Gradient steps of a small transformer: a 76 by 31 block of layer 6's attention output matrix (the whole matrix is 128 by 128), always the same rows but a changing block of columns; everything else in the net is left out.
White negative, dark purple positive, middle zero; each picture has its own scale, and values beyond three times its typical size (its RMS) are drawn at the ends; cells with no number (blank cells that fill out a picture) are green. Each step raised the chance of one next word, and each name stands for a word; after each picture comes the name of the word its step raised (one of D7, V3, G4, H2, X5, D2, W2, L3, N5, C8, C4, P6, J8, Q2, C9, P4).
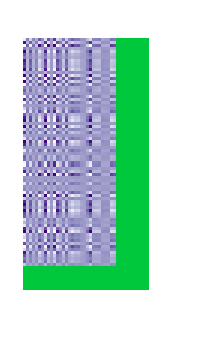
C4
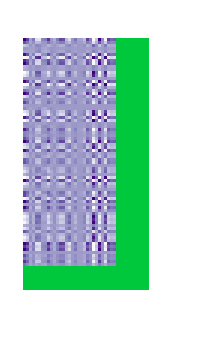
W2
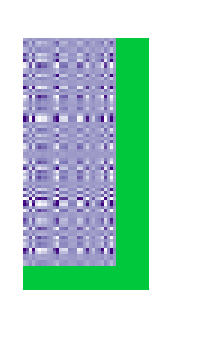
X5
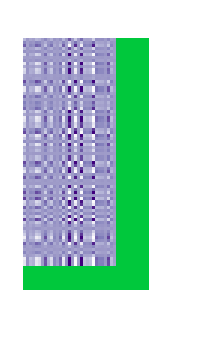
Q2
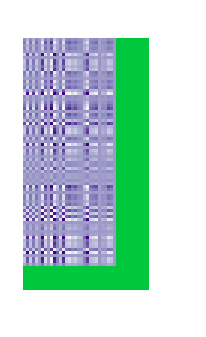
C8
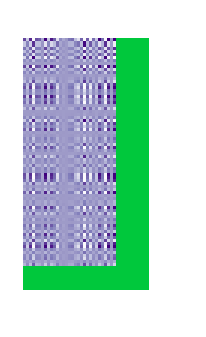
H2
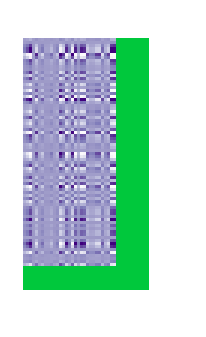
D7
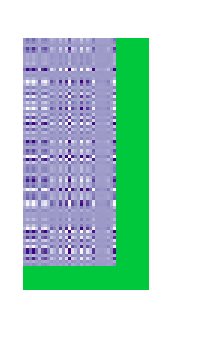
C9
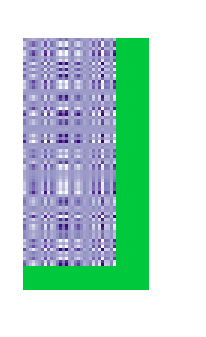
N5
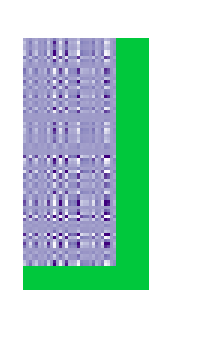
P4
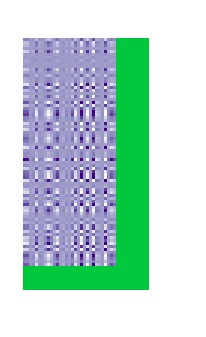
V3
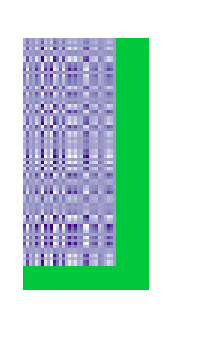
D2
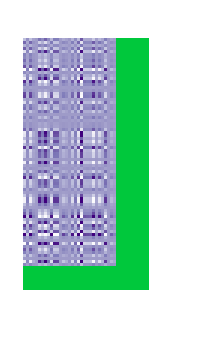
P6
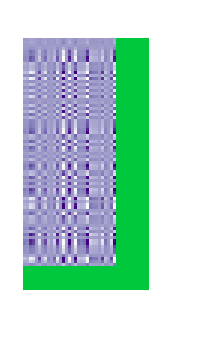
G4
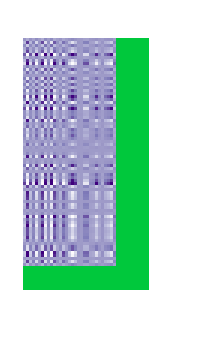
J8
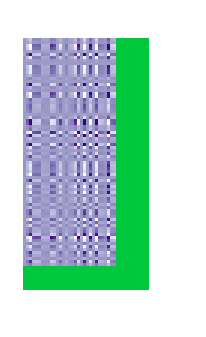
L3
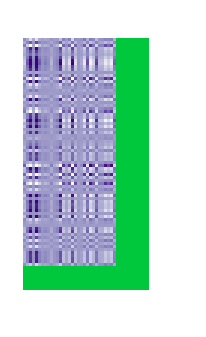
C4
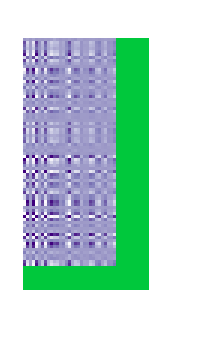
P4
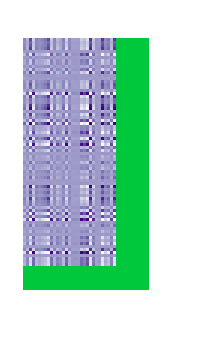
C8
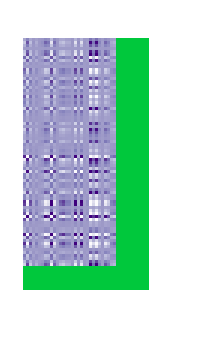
P4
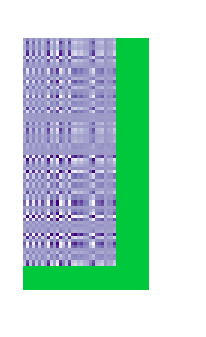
P4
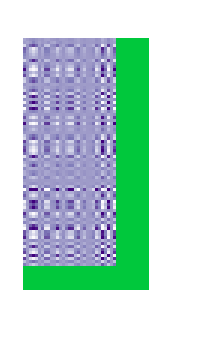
C9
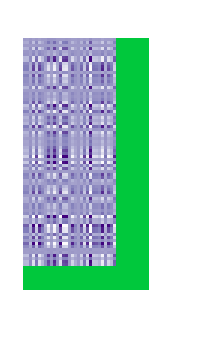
D2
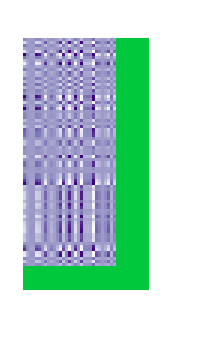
J8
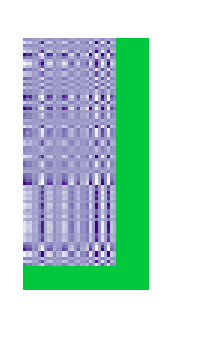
J8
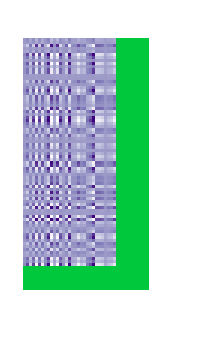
Q2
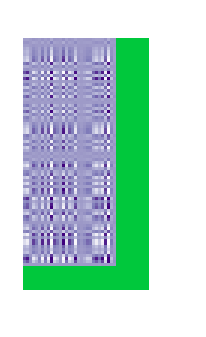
G4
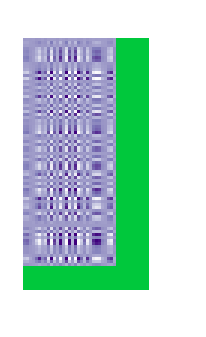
G4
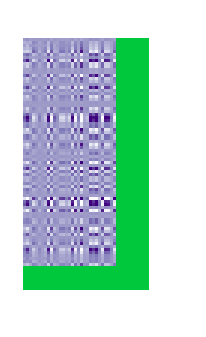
X5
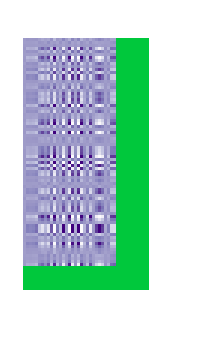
D2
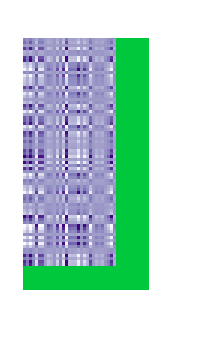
D2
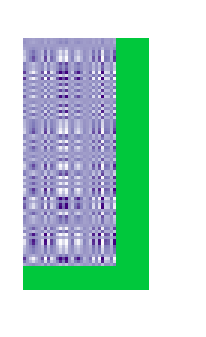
G4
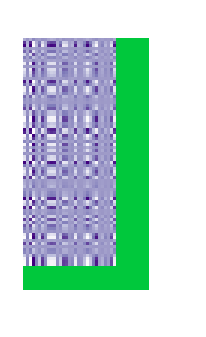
Q2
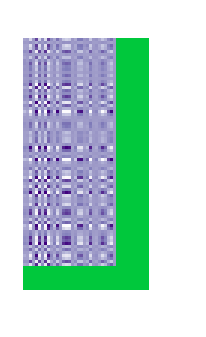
V3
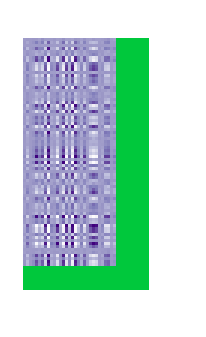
D2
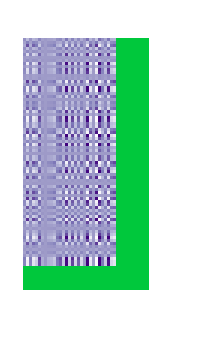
Q2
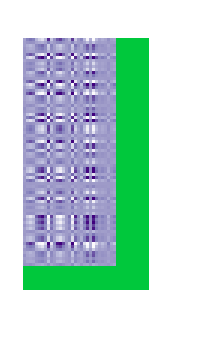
W2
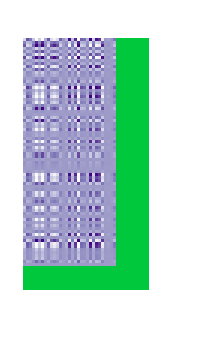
H2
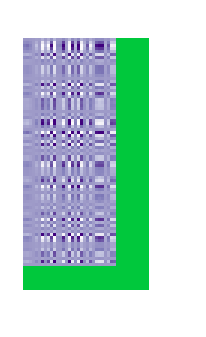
L3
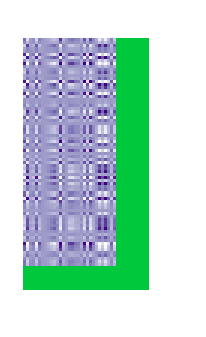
W2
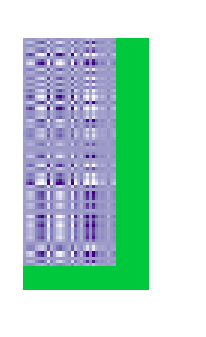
J8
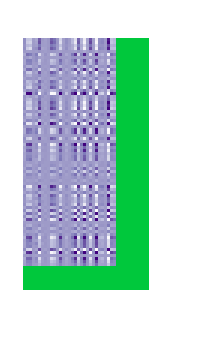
C8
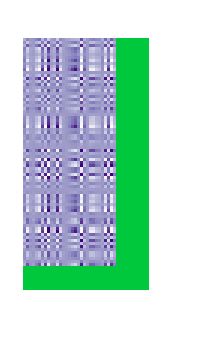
C4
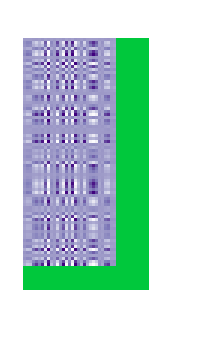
N5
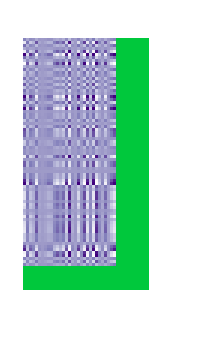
J8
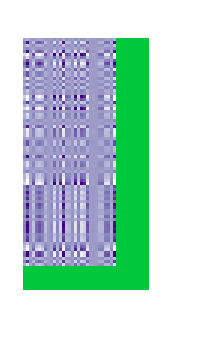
J8
